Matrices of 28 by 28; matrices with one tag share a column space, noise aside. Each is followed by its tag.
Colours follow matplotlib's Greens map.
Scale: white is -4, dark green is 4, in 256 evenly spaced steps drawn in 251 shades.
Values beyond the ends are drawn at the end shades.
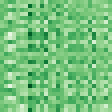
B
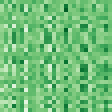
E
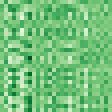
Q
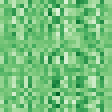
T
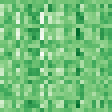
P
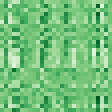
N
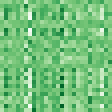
Q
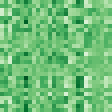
T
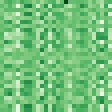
B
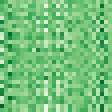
B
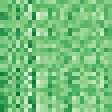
Q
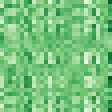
T
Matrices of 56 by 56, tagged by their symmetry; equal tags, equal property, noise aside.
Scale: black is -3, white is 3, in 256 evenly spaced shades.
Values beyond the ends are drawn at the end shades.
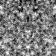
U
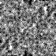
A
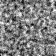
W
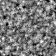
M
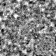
M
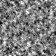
A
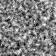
W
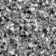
W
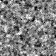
W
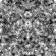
U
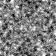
A
